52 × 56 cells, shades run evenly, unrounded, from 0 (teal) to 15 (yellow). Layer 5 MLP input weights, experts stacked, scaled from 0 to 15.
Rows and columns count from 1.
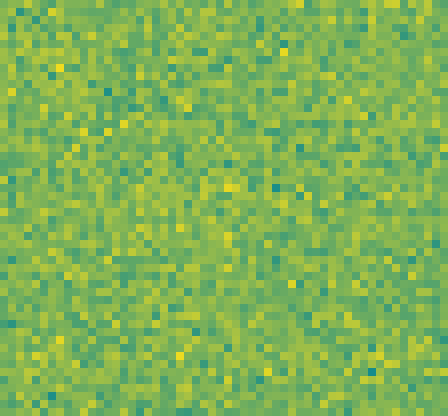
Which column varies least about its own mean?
31
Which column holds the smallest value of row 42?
25
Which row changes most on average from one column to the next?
36
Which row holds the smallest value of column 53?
21
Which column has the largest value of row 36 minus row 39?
37
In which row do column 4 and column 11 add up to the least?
30
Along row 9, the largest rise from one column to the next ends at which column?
29
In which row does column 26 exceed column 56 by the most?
43
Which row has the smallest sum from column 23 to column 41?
52
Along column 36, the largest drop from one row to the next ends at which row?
6
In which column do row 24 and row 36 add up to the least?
35
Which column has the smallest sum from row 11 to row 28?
2
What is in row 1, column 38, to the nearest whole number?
13
